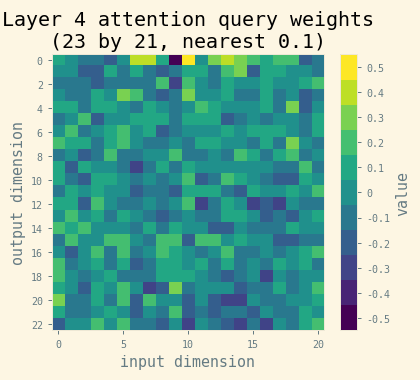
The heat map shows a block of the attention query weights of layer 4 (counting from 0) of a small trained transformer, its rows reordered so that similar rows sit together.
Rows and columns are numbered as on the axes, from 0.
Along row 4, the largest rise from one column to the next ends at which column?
18
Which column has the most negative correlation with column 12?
19
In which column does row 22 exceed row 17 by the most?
20
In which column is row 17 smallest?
6
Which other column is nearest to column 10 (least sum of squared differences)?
13
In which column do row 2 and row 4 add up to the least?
9
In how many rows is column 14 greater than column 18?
6
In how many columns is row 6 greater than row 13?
9
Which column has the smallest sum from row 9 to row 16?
17
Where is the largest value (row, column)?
0, 10
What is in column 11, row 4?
0.2
